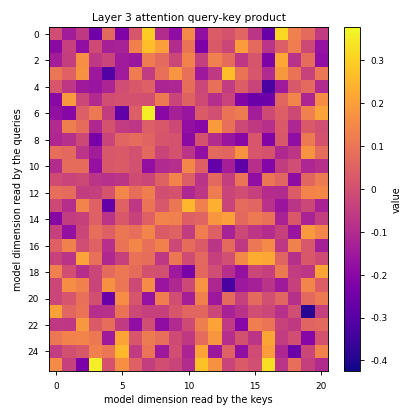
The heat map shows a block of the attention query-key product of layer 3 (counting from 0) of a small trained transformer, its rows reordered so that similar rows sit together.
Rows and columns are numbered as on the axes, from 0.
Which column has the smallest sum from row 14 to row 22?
14
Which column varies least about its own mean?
6
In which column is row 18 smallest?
10
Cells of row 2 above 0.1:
5
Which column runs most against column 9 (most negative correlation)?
4
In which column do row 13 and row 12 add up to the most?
12
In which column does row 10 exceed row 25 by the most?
2
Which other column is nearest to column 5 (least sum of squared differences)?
11
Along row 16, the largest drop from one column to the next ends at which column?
17
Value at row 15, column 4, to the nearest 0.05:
0.05
